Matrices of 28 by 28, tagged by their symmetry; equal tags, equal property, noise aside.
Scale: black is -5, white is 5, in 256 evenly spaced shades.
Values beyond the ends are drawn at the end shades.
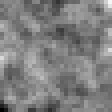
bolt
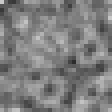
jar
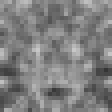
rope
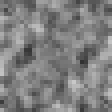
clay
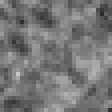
jar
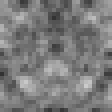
rope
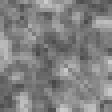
jar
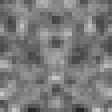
rope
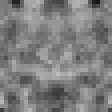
rope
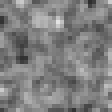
bolt
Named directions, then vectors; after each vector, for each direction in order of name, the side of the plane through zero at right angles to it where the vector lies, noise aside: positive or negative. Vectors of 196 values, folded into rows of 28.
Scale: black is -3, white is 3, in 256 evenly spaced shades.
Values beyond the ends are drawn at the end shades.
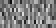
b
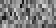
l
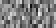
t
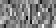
positive, negative, positive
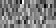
positive, negative, negative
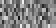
negative, negative, negative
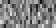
positive, negative, positive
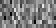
positive, positive, negative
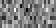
positive, positive, positive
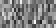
negative, negative, positive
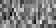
positive, positive, negative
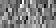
positive, negative, negative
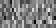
positive, positive, negative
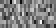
positive, positive, negative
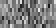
negative, positive, positive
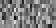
positive, positive, positive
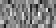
positive, negative, positive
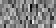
positive, negative, positive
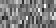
negative, positive, positive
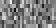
negative, negative, negative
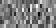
negative, positive, negative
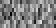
positive, positive, negative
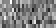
negative, negative, positive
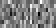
negative, positive, negative
